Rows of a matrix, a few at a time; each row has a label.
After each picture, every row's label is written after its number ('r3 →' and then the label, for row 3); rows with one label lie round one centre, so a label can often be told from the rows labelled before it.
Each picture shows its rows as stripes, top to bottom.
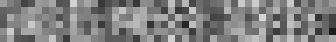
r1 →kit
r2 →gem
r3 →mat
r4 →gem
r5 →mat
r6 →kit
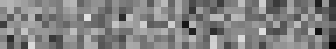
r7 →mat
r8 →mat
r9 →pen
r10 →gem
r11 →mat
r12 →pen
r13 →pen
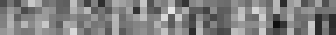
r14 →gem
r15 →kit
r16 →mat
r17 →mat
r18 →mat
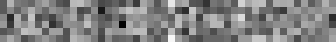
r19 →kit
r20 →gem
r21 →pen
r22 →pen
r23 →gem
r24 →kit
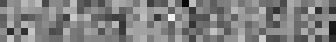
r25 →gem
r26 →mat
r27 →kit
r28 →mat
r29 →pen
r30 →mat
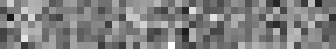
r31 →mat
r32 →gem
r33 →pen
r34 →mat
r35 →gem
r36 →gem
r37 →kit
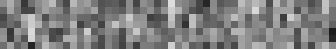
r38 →kit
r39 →kit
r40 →gem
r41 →gem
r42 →pen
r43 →pen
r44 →kit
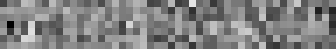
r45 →gem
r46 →mat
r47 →mat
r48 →pen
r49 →pen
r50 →gem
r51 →mat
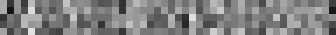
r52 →pen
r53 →pen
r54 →gem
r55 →gem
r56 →pen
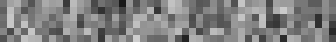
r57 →kit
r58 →kit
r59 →mat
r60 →mat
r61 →pen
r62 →gem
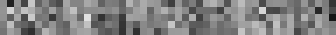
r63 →pen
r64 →mat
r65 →pen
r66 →kit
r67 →kit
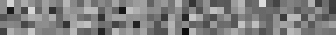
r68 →mat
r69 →pen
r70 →gem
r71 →kit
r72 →gem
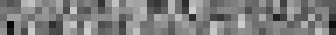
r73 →gem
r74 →gem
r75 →mat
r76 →pen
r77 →pen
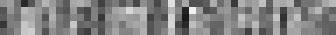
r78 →kit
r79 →gem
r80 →gem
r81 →gem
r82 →gem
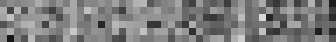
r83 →mat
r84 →pen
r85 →mat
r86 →gem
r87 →mat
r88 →pen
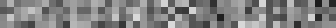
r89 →mat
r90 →gem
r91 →mat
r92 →kit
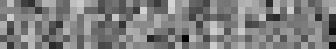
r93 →kit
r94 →kit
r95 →mat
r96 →pen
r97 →pen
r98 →gem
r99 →pen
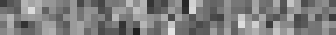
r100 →gem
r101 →gem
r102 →mat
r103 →kit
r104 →kit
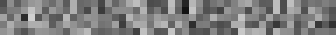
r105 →gem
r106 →gem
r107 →pen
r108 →mat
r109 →kit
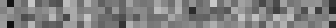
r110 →pen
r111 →mat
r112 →kit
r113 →pen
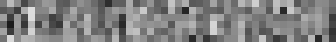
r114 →kit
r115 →gem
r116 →pen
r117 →pen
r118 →pen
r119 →mat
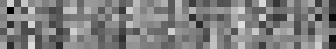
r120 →mat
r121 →pen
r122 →mat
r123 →pen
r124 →kit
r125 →pen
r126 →pen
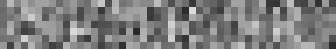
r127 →mat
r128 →gem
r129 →gem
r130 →kit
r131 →kit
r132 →gem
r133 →pen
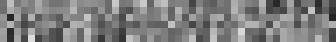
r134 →mat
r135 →mat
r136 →pen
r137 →kit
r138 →pen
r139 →pen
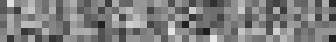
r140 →mat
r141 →gem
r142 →mat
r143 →gem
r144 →kit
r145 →pen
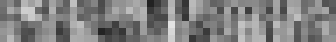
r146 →gem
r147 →gem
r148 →gem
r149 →kit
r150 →kit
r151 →kit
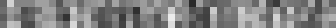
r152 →mat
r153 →kit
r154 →kit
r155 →kit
